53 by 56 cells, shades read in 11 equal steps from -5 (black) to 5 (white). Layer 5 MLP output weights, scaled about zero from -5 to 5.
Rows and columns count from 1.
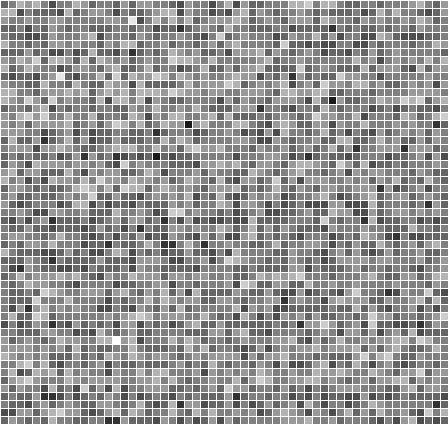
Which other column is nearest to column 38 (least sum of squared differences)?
19
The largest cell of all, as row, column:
43, 15
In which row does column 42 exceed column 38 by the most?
41
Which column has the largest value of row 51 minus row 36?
22
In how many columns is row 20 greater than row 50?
19
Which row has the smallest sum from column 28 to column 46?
50
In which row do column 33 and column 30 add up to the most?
48
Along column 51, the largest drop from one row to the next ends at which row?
14
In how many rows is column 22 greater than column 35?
24
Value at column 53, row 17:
1
